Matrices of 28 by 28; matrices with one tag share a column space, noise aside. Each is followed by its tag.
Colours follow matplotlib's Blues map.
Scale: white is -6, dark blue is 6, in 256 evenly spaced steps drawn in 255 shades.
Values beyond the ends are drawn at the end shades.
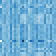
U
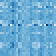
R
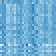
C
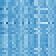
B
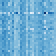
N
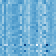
C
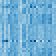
U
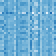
N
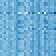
N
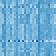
U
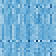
U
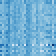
C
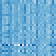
C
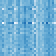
B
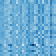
C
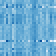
U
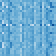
R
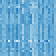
U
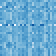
R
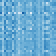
N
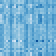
U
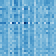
B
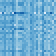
N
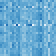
R
